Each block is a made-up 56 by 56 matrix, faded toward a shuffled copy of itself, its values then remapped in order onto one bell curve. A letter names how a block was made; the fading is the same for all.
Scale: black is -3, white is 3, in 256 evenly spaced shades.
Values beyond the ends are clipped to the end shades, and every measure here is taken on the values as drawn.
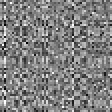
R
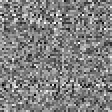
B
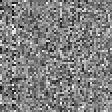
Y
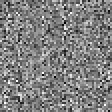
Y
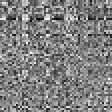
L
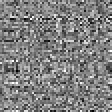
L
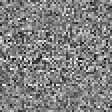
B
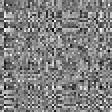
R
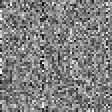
Y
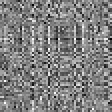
R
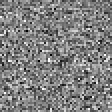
B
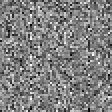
Y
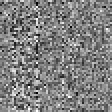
Y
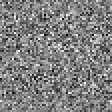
B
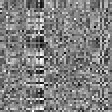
R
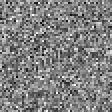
B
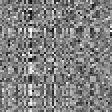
R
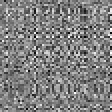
R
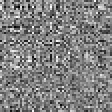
L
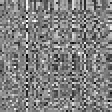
R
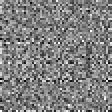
L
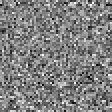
B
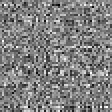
L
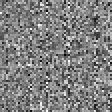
Y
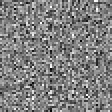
Y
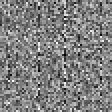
Y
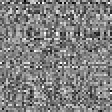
L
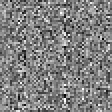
Y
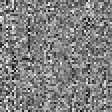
Y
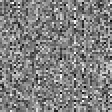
Y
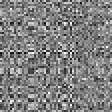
R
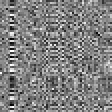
R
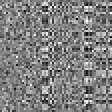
R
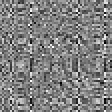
R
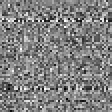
L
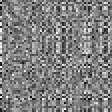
R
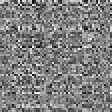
L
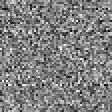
B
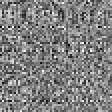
L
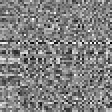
L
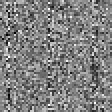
Y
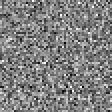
B
